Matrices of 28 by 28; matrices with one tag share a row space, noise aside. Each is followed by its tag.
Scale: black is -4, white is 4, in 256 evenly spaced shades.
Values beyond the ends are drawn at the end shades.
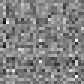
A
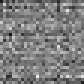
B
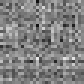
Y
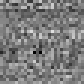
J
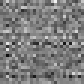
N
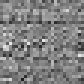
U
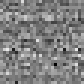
N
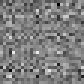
B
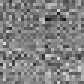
B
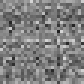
B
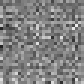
Y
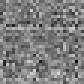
A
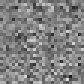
J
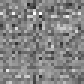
J
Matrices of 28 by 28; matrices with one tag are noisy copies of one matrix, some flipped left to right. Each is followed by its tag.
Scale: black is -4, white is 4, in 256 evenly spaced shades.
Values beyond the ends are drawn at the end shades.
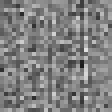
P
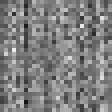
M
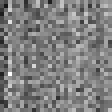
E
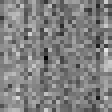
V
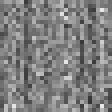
M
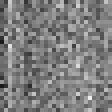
E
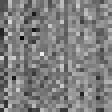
E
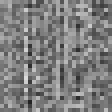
P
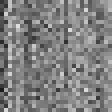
E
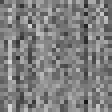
M
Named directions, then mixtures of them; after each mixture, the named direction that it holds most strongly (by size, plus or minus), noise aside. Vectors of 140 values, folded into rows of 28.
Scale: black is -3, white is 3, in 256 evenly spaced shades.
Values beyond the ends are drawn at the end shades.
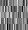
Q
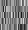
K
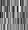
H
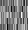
Q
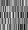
K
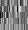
H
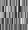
H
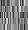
H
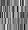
H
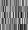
K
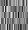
Q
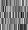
K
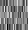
Q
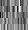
H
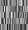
K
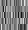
K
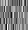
Q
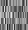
Q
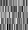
Q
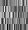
Q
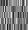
Q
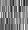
H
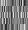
K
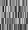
K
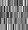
Q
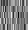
H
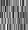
H
